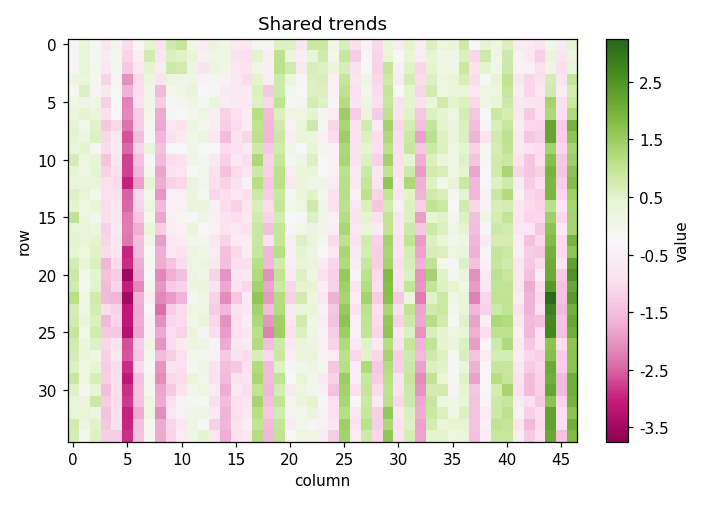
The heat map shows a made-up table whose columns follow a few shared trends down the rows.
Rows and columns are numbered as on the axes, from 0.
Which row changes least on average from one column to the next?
0
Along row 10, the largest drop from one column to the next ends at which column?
45
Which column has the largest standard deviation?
44
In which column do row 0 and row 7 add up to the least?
5
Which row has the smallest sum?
22
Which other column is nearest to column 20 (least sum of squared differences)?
38
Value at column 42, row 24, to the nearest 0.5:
-1.5
